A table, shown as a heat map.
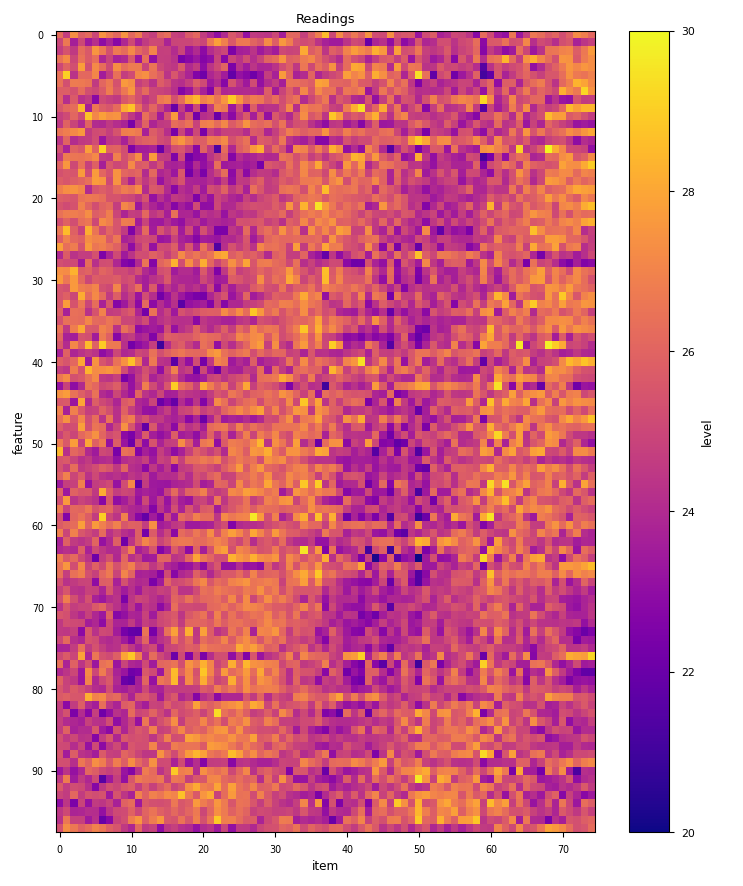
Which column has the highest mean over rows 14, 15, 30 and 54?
68
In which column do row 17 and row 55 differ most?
60
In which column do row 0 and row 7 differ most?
43
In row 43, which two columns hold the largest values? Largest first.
61, 16
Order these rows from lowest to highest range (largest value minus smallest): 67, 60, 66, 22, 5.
22, 60, 67, 66, 5
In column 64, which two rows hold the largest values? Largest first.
38, 14
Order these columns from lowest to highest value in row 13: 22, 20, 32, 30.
32, 30, 20, 22
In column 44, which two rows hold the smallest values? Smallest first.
64, 51
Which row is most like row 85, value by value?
27
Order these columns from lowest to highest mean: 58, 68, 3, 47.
47, 58, 3, 68
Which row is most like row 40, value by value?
9
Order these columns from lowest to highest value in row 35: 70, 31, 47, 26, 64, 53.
53, 26, 31, 47, 64, 70
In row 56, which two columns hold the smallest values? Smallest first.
50, 46
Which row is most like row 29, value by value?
30
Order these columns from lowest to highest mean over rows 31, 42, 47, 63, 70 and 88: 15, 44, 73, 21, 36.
15, 44, 21, 73, 36
